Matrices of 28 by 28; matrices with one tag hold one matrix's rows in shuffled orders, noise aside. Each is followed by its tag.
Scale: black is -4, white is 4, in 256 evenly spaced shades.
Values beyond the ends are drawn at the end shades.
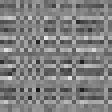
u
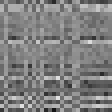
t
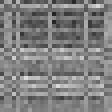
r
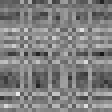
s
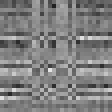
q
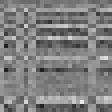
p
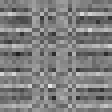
q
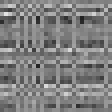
u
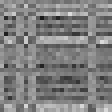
p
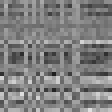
t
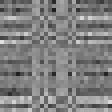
q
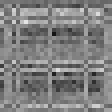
r
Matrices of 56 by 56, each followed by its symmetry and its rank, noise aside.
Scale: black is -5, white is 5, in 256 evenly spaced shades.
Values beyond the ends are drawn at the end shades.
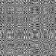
antisymmetric, rank four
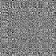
antisymmetric, rank six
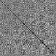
symmetric, rank six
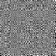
antisymmetric, rank four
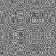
antisymmetric, rank four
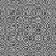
symmetric, rank four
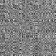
antisymmetric, rank six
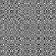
symmetric, rank three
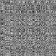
antisymmetric, rank six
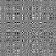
antisymmetric, rank four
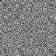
symmetric, rank six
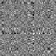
symmetric, rank four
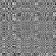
no symmetry, rank three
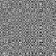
no symmetry, rank four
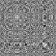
symmetric, rank four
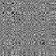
symmetric, rank four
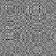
no symmetry, rank four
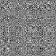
no symmetry, rank six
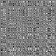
antisymmetric, rank four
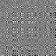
symmetric, rank three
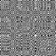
symmetric, rank four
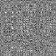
no symmetry, rank six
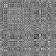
symmetric, rank four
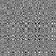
no symmetry, rank three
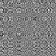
no symmetry, rank four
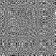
antisymmetric, rank four
